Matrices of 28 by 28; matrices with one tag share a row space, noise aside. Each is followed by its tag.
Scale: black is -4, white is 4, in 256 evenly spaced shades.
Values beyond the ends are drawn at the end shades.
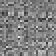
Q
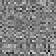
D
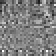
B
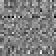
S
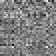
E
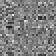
Q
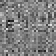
Q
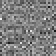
D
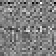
S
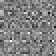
S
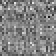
D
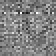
E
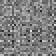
S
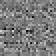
E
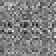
S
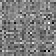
D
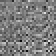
E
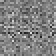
S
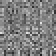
S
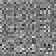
D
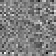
B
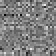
E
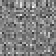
D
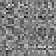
Q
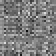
E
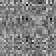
E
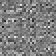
D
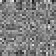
D
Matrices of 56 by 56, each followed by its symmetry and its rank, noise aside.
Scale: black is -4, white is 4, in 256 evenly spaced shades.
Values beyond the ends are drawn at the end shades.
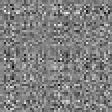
antisymmetric, rank four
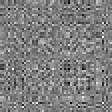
symmetric, rank four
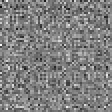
antisymmetric, rank six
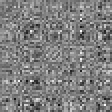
symmetric, rank four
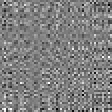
no symmetry, rank four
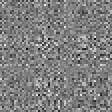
symmetric, rank six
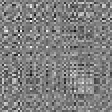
symmetric, rank three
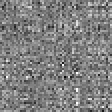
no symmetry, rank six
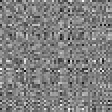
no symmetry, rank four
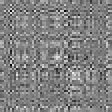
symmetric, rank four
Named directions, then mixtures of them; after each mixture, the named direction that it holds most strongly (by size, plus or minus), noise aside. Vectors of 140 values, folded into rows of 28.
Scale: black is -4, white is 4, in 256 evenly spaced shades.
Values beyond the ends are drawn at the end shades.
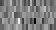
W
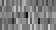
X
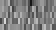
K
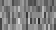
X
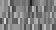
K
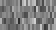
W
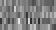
X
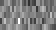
W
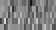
K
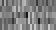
X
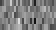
W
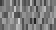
W
